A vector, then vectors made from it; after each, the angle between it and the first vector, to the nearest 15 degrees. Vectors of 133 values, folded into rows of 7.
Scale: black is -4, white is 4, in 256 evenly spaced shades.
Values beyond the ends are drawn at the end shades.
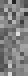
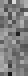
165 degrees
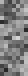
90 degrees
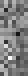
120 degrees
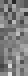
30 degrees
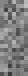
150 degrees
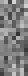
135 degrees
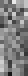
150 degrees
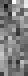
135 degrees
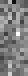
30 degrees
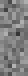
135 degrees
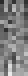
60 degrees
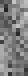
135 degrees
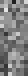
60 degrees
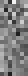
165 degrees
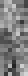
60 degrees
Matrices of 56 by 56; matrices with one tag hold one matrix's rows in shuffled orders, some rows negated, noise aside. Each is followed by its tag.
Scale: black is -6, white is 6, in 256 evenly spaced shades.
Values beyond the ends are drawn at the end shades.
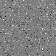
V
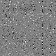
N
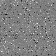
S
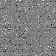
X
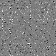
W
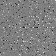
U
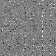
N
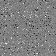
S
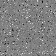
V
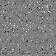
V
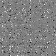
W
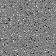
S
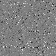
U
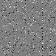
N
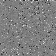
U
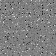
V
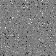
V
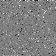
U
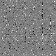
N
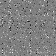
W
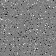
S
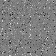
W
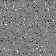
S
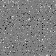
V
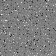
S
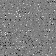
X
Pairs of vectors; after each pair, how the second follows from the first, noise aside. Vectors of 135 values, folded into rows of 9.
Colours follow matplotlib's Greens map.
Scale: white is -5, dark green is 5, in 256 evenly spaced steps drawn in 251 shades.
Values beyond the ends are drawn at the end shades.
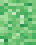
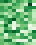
reversed, scaled up.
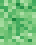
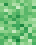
reversed.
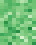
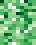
reversed, scaled up.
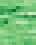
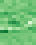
reversed, negated, partly zeroed.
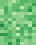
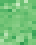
reversed, negated, partly zeroed.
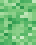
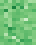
reversed, negated, partly zeroed.
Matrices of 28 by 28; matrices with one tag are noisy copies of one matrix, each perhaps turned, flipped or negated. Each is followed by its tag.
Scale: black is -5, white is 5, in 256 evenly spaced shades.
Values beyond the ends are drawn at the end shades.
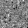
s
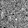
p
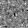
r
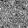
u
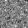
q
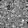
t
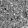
p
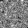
q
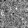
p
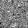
p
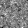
q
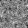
q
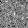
r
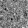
p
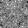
u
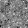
u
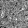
p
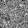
t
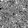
u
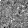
s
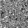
p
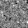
q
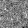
p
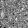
p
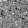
p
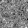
u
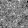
u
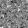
q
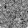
t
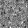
r
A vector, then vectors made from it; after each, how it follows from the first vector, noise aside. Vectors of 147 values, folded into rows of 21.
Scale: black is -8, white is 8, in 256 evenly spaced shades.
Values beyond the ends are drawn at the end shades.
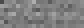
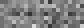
reversed, negated, scaled up.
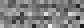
reversed, scaled up.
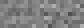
reversed, negated.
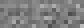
reversed, negated.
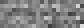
reversed, negated, scaled up.
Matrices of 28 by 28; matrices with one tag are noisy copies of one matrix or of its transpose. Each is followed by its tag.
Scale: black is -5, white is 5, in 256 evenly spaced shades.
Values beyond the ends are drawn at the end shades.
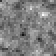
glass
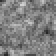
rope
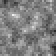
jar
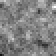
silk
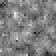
jar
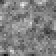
rope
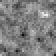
glass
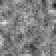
rope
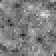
glass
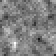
glass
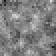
jar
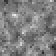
jar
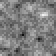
glass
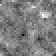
glass
